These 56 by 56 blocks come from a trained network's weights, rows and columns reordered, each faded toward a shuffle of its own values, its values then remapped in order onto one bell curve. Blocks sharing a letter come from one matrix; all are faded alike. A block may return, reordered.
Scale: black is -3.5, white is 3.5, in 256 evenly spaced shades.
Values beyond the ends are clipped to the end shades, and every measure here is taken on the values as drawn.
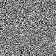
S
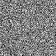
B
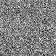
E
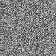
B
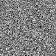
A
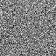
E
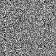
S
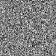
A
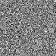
E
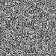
A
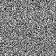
E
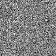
S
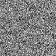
S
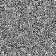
A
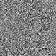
A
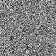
A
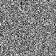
A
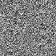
A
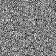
E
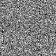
S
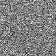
E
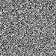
E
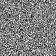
E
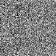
S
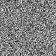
S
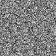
A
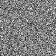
A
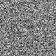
B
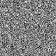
A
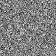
A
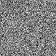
E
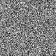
B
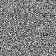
E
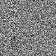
S
